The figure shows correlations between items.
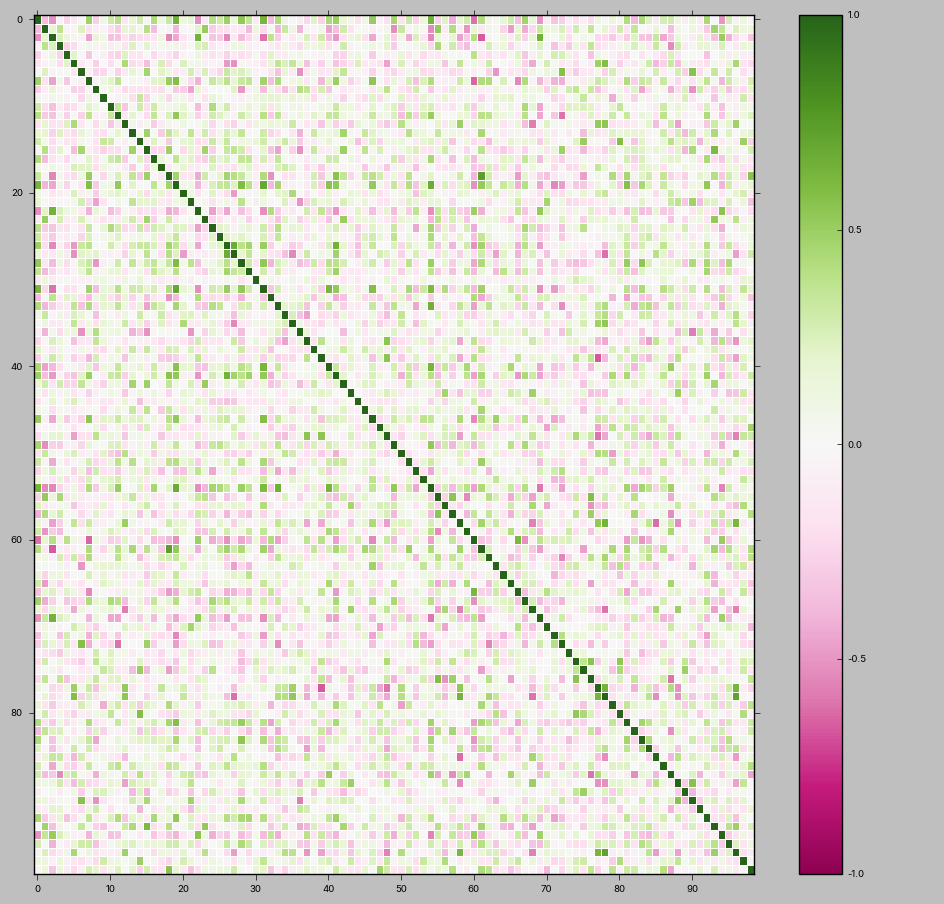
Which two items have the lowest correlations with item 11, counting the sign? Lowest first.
72, 69
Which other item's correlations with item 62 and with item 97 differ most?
14
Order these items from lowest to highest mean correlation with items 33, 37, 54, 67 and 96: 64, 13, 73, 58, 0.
13, 73, 64, 58, 0
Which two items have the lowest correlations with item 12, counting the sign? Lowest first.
68, 88
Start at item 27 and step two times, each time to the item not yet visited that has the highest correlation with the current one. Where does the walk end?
41
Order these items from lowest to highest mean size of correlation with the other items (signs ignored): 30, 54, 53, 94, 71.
30, 53, 71, 94, 54
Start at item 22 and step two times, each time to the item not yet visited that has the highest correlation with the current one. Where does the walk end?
69
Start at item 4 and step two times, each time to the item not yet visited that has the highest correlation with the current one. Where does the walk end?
66
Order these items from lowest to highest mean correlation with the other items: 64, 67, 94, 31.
94, 64, 67, 31
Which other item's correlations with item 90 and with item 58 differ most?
88
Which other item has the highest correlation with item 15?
93
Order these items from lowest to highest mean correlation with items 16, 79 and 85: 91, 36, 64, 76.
36, 91, 76, 64
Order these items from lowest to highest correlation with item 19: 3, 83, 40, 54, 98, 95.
3, 98, 95, 83, 40, 54
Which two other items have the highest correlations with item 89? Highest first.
75, 74
